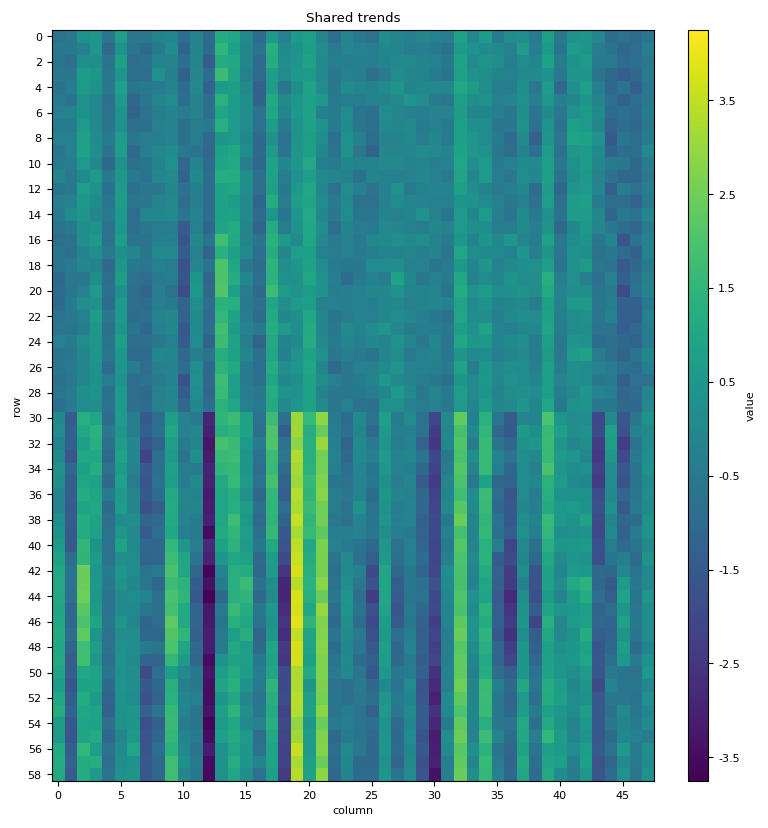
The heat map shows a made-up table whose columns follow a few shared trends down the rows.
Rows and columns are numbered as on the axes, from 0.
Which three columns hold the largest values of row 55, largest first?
19, 21, 32
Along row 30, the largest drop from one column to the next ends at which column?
22
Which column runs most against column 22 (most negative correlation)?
45
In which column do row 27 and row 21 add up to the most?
13
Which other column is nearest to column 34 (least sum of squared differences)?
39
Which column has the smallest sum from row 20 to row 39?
12
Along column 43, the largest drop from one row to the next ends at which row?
30
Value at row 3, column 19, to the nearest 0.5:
0.5
